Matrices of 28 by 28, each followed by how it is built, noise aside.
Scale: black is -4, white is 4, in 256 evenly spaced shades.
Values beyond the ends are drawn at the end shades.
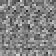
repeating columns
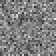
noise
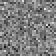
noise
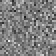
noise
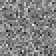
repeating columns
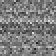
repeating columns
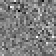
upper triangular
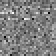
uneven rows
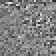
upper triangular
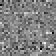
uneven rows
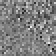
upper triangular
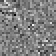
block diagonal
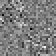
block diagonal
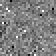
sparse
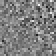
upper triangular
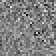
upper triangular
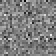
uneven rows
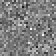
block diagonal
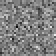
repeating columns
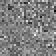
upper triangular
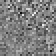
upper triangular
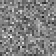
noise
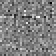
uneven rows
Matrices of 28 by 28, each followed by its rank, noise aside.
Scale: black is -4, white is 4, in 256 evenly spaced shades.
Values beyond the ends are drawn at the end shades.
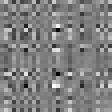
two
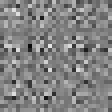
four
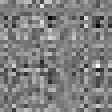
three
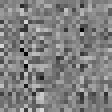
four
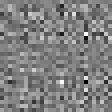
four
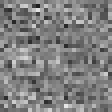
six
